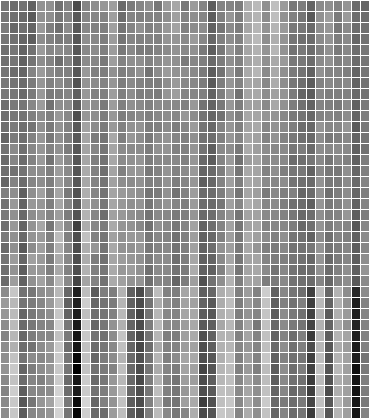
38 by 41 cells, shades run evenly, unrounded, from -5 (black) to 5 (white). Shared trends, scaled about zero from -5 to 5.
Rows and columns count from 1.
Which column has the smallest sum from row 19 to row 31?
9
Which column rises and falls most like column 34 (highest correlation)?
6
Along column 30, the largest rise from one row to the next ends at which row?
27
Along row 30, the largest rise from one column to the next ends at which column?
10
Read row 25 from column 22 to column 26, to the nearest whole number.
2 -1 -1 0 2
